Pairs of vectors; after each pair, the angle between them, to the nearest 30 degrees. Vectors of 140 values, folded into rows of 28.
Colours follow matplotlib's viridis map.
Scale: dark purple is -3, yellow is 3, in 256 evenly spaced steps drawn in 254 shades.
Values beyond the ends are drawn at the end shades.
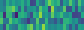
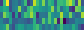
90 degrees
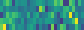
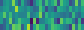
90 degrees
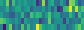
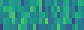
120 degrees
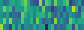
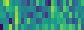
120 degrees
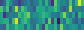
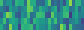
90 degrees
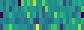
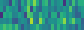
60 degrees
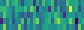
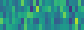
150 degrees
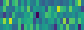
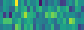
60 degrees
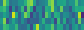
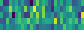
150 degrees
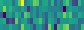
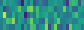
150 degrees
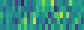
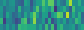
30 degrees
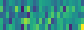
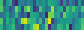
30 degrees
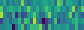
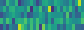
90 degrees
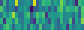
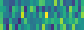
90 degrees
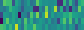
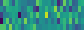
30 degrees
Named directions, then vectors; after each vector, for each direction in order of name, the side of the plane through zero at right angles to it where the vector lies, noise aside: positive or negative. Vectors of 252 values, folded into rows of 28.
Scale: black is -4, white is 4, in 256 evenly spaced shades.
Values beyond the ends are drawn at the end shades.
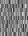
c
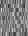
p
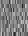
positive, positive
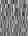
negative, positive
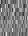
negative, positive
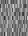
negative, positive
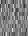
negative, positive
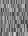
negative, negative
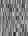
positive, positive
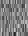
positive, positive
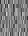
positive, negative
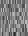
positive, positive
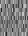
positive, negative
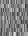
negative, negative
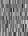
positive, positive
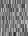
positive, positive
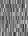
positive, positive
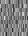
positive, negative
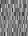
negative, positive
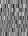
positive, negative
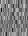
positive, negative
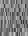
negative, negative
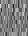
positive, negative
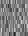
positive, positive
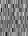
positive, negative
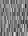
negative, negative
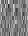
negative, positive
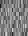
negative, positive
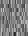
positive, positive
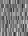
positive, positive
